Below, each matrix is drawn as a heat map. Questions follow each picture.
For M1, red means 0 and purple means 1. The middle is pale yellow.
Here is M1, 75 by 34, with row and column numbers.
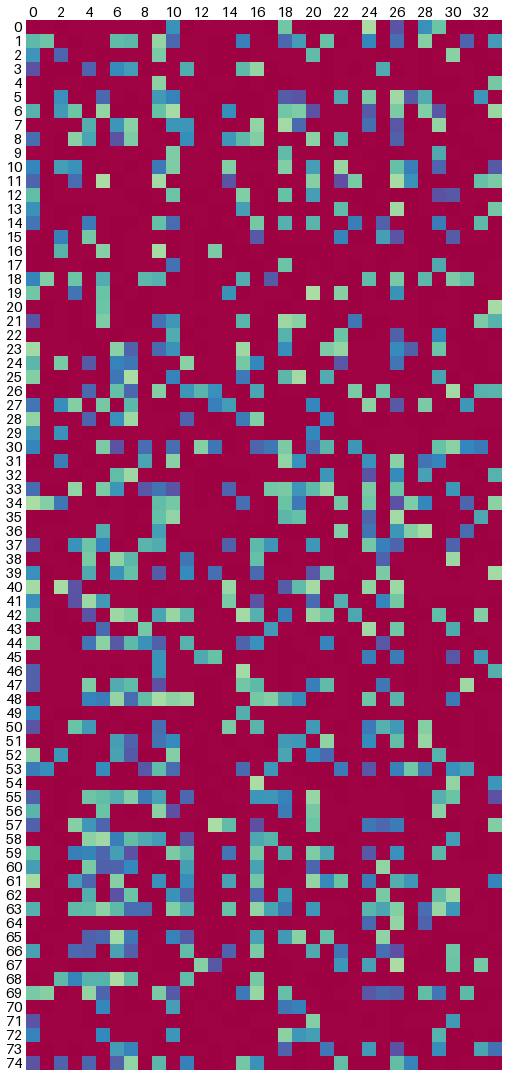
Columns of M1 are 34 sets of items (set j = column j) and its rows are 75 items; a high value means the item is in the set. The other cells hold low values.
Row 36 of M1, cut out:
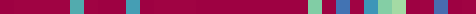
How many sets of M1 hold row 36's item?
8
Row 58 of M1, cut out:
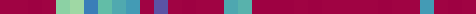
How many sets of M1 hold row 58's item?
10
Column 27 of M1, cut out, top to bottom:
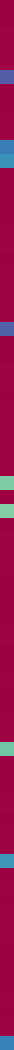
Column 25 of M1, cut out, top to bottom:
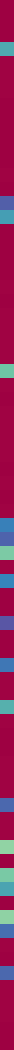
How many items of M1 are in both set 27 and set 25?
0
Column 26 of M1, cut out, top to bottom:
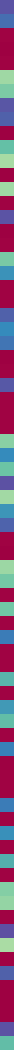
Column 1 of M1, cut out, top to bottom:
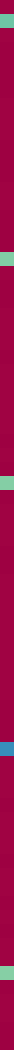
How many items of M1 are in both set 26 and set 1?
5
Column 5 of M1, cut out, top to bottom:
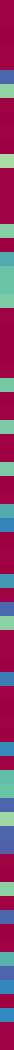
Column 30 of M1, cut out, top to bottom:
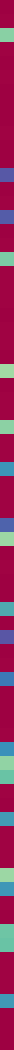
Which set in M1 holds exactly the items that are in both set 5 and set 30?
17
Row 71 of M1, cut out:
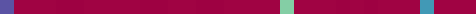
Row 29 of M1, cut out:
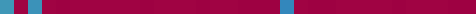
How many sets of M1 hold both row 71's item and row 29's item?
2
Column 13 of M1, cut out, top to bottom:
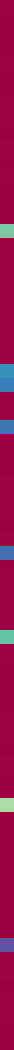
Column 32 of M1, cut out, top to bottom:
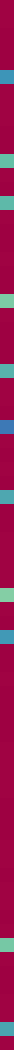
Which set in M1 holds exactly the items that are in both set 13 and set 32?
12
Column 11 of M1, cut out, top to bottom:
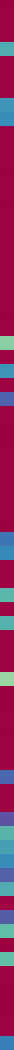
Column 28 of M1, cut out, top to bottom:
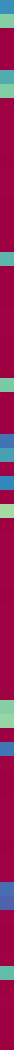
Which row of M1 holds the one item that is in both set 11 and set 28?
63
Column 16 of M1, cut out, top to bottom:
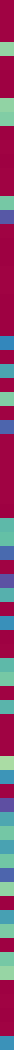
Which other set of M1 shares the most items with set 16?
4
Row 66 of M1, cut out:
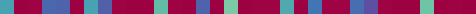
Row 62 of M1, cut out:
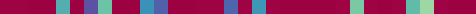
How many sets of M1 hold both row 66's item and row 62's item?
7
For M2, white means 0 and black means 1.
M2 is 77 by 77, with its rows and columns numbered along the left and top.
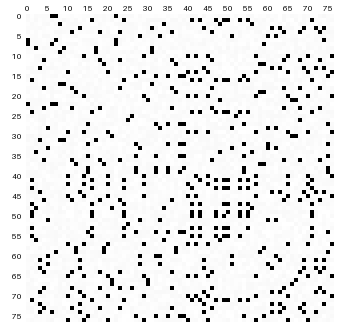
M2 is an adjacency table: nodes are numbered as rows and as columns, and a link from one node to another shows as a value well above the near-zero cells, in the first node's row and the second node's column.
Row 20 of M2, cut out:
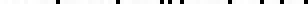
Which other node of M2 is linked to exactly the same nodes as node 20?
node 10
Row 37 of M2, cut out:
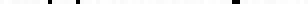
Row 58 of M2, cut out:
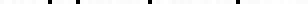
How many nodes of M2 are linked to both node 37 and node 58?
3
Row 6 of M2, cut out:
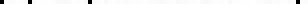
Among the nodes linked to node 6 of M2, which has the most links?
node 74
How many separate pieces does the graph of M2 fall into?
4
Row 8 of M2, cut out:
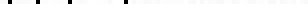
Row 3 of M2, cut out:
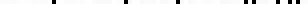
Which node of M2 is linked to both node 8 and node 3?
node 31
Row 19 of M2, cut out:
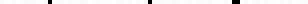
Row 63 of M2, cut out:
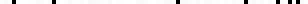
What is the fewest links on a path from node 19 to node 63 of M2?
5
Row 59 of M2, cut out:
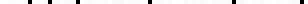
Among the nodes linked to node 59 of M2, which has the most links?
node 75
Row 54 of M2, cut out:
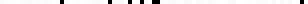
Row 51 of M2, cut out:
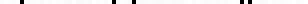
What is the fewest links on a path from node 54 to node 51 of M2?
3
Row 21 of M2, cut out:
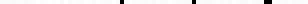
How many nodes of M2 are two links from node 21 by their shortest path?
3
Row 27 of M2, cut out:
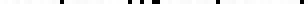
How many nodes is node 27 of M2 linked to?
7
